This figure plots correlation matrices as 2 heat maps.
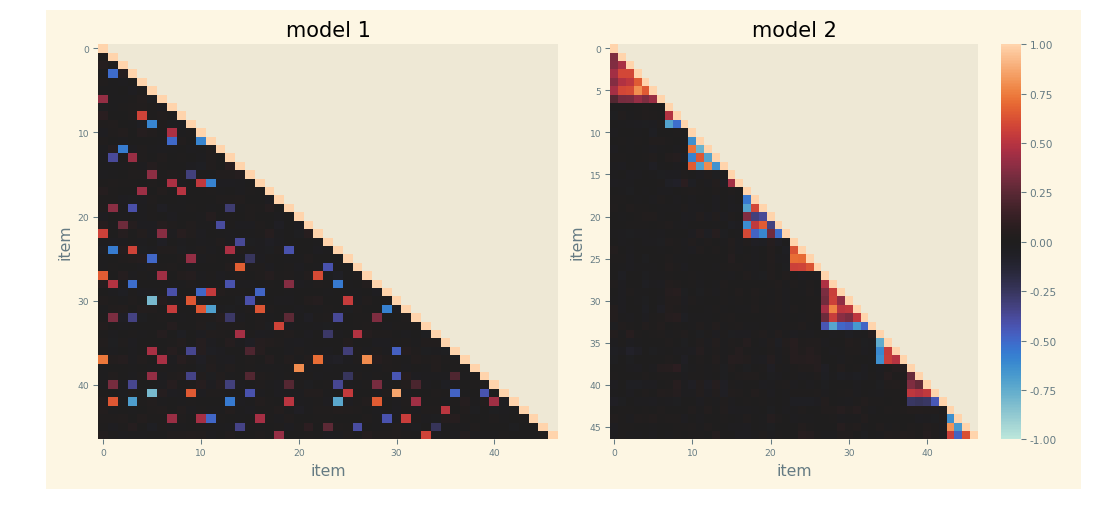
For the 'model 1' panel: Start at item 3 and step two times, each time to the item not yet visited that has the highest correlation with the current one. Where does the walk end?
13
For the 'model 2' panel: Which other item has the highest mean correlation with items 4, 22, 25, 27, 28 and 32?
31
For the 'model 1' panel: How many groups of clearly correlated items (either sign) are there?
10
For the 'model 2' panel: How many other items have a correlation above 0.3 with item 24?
3
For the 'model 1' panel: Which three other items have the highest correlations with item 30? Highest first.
41, 9, 25
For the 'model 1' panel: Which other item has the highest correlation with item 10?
31
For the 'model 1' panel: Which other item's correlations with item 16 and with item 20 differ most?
38
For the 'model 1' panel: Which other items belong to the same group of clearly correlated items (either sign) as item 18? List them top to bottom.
33, 46
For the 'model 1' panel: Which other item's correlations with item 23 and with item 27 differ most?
37
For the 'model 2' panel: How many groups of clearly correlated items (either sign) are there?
10
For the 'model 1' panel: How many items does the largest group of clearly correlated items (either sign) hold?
9
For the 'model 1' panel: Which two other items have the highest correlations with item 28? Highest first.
42, 1
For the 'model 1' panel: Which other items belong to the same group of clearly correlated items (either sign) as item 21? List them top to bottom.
2, 12
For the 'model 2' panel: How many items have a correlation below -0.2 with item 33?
6
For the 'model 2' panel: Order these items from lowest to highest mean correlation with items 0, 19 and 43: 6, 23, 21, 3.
23, 6, 3, 21
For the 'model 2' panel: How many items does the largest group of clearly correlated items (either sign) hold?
7
